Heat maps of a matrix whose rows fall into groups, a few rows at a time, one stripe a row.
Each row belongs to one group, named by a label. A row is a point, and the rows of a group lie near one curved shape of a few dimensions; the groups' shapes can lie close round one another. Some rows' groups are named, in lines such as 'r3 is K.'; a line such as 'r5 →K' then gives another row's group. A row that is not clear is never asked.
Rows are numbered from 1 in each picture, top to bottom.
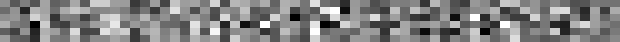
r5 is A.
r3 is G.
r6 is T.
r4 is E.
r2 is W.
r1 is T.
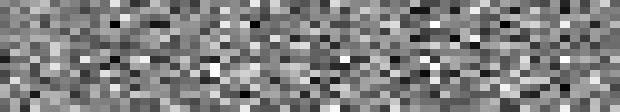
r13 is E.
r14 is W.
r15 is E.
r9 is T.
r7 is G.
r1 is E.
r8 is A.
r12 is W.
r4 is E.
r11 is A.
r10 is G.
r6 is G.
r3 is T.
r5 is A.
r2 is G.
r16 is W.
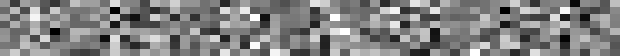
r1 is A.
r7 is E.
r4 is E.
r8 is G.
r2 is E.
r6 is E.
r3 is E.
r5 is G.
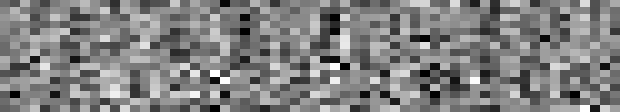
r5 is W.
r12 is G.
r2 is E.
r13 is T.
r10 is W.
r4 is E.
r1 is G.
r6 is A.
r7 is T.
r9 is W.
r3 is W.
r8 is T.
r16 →T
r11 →A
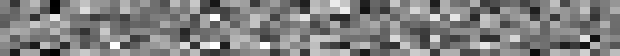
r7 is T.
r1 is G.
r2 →G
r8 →G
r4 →E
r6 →T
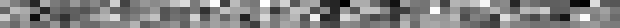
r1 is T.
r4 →E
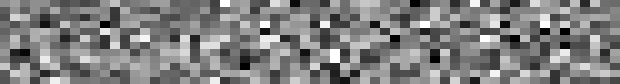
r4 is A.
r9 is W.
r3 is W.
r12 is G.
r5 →A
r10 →W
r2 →E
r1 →G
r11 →W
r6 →T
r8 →W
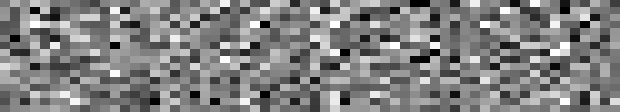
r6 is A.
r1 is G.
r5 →A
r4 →E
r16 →E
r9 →G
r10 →E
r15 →W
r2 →E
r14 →E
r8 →W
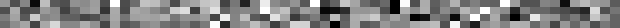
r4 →G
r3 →G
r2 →T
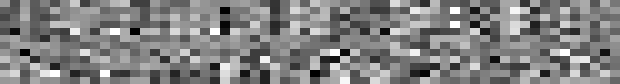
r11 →A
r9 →E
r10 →G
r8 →W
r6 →E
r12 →T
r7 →A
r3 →A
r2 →G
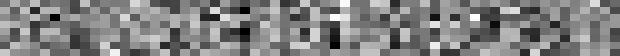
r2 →W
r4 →E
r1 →T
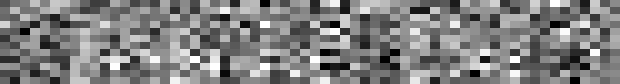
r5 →W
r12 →A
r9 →A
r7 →G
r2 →G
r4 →E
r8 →T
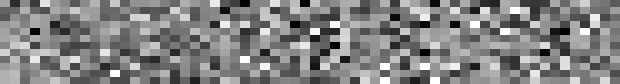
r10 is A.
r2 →G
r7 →W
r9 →W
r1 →W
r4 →G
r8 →A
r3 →T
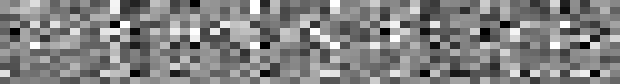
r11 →T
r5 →A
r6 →T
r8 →E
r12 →T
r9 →E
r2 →E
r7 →E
